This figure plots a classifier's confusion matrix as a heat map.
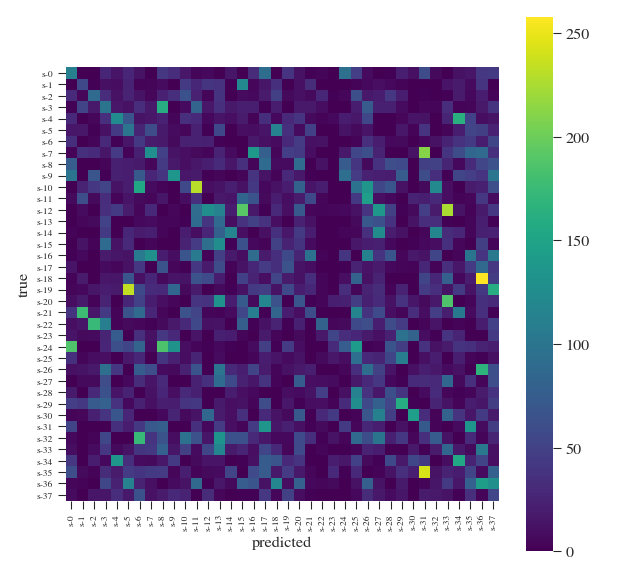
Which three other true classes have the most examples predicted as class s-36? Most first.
s-18, s-26, s-33
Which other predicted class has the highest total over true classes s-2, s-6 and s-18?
s-36
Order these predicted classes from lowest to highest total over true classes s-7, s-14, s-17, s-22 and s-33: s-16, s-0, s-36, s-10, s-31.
s-0, s-10, s-16, s-31, s-36
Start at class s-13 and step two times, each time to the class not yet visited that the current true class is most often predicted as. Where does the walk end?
s-26
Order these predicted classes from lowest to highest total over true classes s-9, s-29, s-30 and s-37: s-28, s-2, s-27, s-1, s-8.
s-1, s-8, s-28, s-2, s-27
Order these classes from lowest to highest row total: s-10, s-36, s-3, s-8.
s-3, s-8, s-36, s-10
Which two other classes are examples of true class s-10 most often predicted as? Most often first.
s-11, s-6
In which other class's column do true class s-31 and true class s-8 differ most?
s-35
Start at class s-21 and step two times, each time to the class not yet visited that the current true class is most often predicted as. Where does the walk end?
s-15
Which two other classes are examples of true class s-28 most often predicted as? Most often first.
s-25, s-3
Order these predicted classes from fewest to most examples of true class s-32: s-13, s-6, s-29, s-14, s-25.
s-29, s-14, s-25, s-13, s-6
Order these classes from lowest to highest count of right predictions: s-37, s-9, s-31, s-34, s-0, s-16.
s-37, s-31, s-16, s-0, s-9, s-34
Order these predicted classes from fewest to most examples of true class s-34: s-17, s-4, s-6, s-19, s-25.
s-6, s-19, s-25, s-17, s-4
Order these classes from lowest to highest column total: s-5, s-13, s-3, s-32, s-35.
s-32, s-35, s-5, s-3, s-13
